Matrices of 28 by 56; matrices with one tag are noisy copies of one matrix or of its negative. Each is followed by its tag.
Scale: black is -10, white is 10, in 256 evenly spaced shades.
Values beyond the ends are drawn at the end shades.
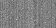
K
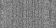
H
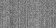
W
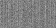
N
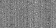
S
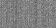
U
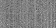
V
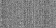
H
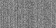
K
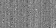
S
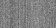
W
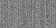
N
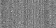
H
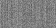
N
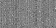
U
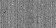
K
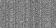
S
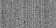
H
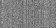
H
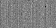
N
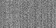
V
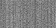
V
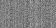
S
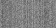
H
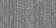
K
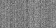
S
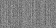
N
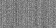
U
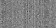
H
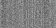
H
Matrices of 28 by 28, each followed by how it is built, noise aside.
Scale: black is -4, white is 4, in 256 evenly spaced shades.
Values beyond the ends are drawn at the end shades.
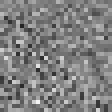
lower triangular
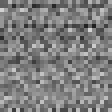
repeating columns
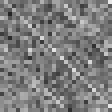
Toeplitz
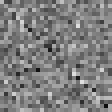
diagonal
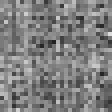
blocks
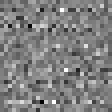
uneven rows
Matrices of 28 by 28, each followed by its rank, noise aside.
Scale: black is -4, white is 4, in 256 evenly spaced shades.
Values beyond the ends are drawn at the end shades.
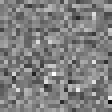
seven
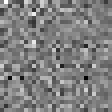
five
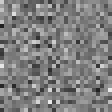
five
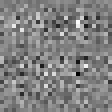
four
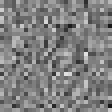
five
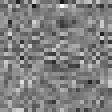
four
